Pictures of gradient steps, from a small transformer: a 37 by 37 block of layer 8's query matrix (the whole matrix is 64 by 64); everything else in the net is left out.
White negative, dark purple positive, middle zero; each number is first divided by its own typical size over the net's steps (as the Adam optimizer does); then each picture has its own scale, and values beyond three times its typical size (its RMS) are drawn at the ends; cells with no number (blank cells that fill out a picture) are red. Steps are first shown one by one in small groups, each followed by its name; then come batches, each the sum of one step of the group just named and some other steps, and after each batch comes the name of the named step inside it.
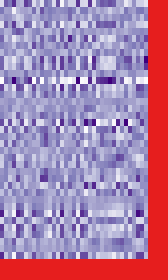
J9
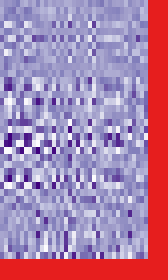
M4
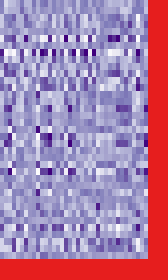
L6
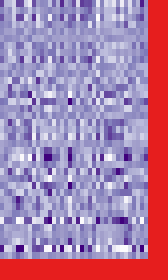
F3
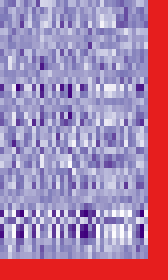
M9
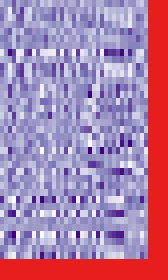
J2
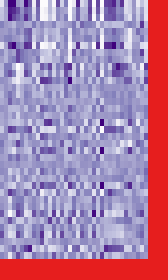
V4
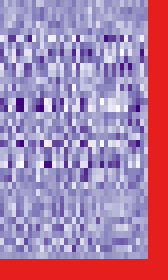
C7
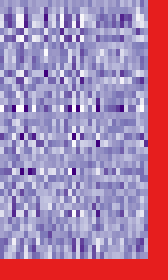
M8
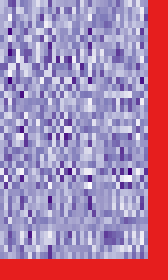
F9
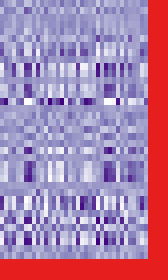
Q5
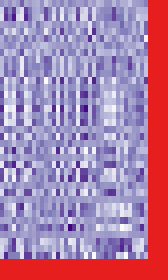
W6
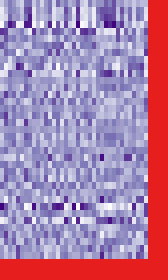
F3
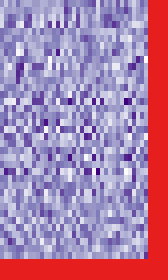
F3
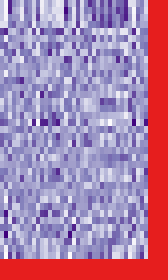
F9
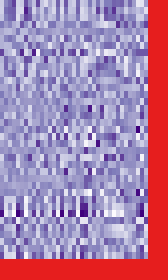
M9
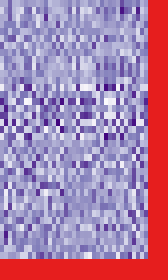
Q5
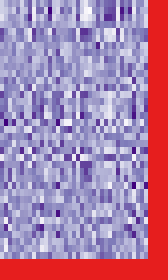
M4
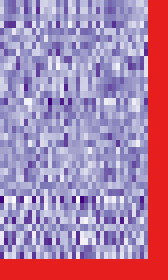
Q5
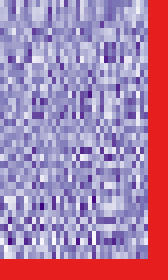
J2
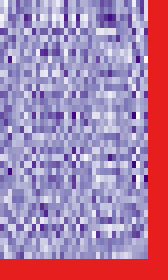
L6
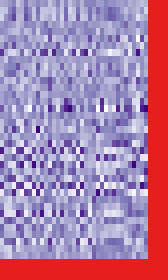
L6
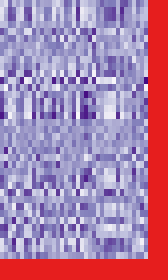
W6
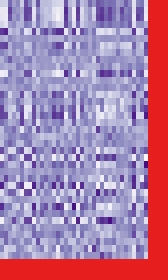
M4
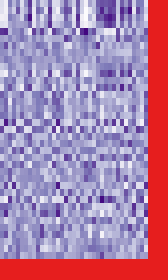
M4
